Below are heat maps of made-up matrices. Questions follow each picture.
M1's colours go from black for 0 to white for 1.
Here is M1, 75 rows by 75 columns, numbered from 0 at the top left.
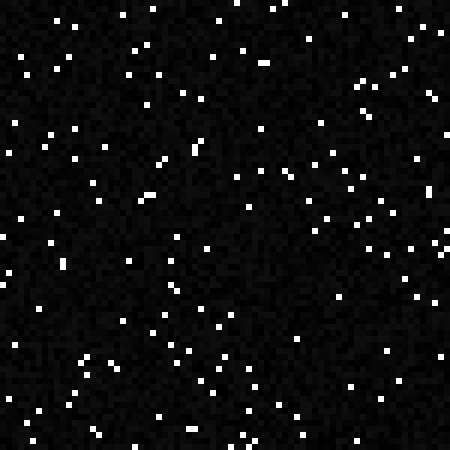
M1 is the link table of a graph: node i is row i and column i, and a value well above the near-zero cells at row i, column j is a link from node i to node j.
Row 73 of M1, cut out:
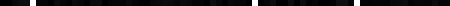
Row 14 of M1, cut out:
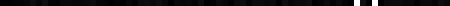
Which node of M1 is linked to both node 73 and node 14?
node 59
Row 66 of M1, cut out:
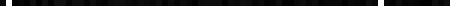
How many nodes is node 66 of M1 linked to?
2
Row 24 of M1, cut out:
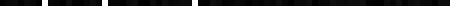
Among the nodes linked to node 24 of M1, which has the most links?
node 32
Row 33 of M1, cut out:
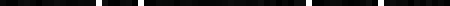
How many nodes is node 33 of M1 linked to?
4
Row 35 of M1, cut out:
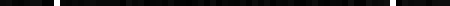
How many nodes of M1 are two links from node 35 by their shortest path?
3
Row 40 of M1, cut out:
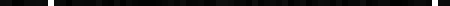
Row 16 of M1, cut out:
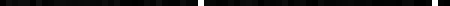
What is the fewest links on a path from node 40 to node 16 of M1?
2
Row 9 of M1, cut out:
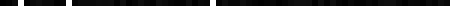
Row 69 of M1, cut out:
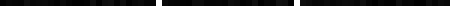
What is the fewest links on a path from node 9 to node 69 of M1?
5
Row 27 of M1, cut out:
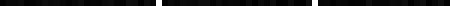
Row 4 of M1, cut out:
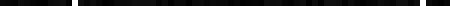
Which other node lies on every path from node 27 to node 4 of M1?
node 12
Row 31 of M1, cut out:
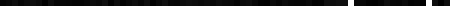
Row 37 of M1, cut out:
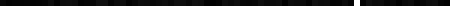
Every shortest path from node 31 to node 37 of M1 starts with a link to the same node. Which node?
node 58
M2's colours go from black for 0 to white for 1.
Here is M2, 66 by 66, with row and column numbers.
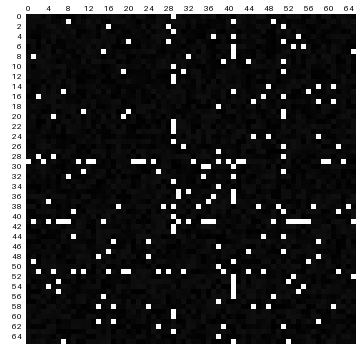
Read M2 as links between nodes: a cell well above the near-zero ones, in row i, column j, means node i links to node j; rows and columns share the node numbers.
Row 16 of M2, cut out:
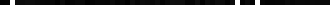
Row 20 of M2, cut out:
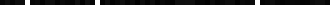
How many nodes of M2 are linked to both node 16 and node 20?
1
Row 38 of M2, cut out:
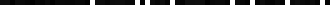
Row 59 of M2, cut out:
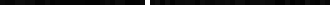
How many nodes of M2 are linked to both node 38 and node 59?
1
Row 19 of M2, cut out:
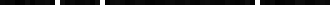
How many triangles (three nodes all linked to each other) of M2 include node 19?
2
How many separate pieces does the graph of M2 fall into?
4
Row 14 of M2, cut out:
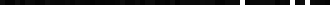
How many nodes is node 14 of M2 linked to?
3
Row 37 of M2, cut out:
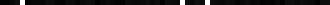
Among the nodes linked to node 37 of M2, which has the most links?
node 41
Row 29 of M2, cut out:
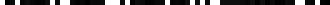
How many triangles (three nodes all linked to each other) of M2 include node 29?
0
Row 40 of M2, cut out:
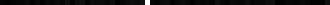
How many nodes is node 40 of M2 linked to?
1
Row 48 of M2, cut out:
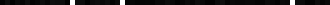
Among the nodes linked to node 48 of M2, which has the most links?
node 58
